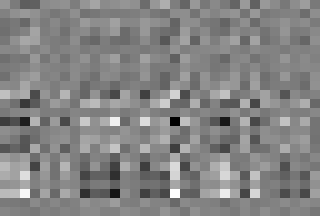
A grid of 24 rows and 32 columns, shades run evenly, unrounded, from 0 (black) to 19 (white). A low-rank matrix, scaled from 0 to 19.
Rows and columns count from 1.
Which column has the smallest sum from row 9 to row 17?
3
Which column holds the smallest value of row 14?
18
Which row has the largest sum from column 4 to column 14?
14
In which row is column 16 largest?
12
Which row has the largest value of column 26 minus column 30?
22
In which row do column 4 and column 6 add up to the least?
19
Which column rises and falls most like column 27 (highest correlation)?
13
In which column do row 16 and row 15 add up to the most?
17
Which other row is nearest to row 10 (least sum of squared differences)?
21
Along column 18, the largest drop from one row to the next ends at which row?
23
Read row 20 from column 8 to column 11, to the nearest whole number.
10 5 7 7
